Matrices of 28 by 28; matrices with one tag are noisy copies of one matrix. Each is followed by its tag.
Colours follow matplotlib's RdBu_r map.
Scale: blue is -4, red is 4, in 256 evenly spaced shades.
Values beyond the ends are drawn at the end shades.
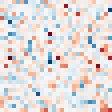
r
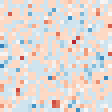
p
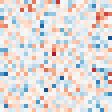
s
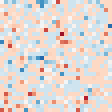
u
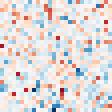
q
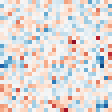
p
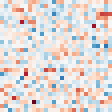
s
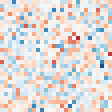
p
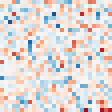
r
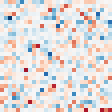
r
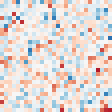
r
